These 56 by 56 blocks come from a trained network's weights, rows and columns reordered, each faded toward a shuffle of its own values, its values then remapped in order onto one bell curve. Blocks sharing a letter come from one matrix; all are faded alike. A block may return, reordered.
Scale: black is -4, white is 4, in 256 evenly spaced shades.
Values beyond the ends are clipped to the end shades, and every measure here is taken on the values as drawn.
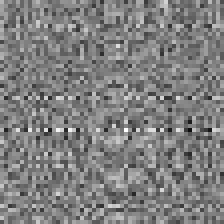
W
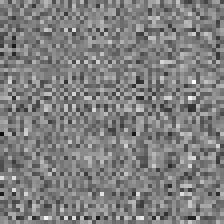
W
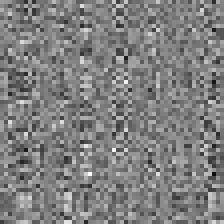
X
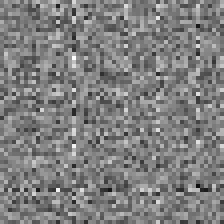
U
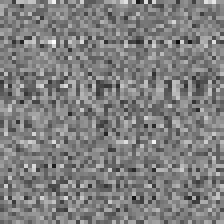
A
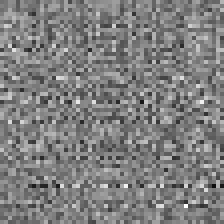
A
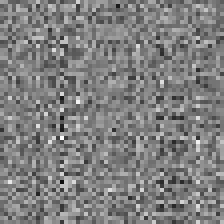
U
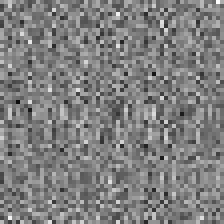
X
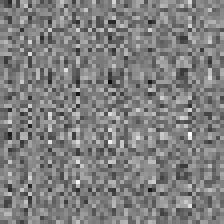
X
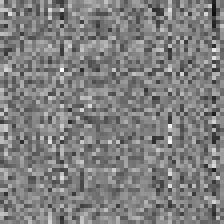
U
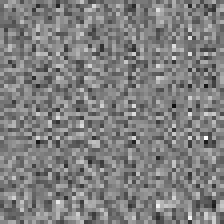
X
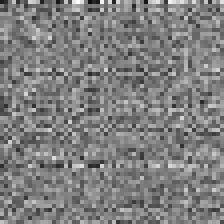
W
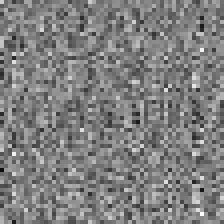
X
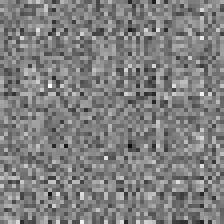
W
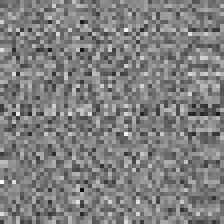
W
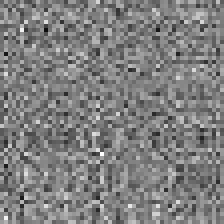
X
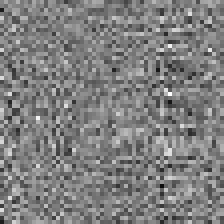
X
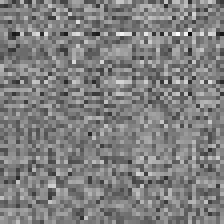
W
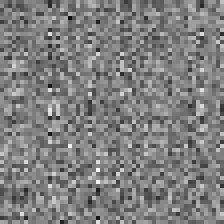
X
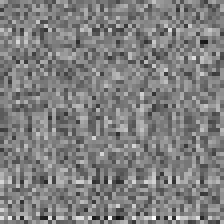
W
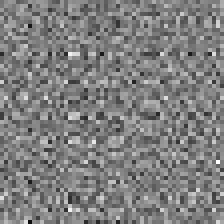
W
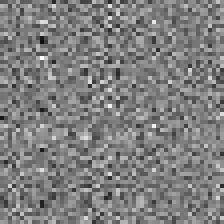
X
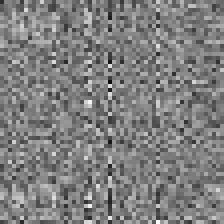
U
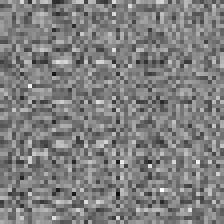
W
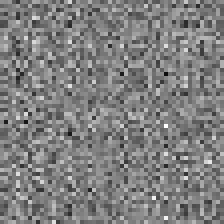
X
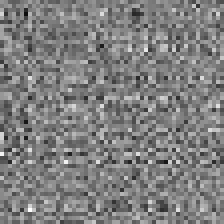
W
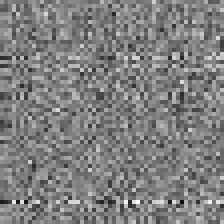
W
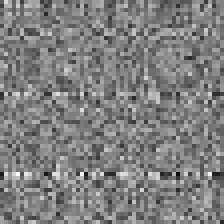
W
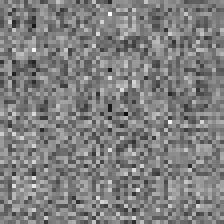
X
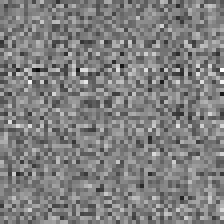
A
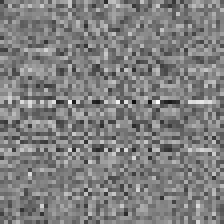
W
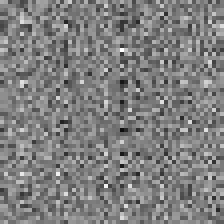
U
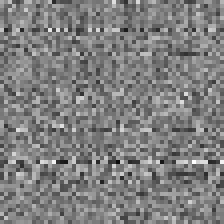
A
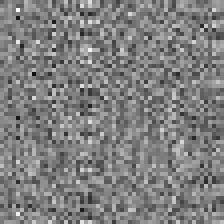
X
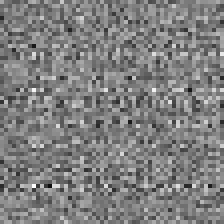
A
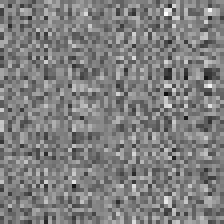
X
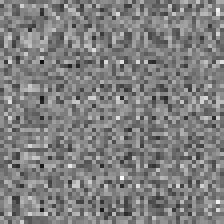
A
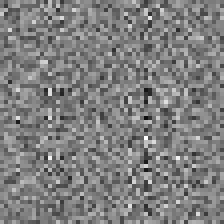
U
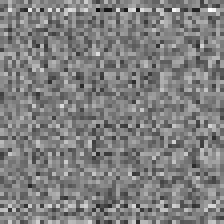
W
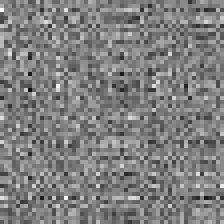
W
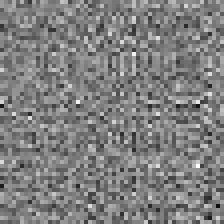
X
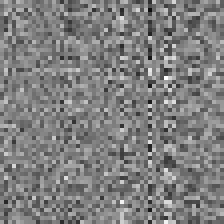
U
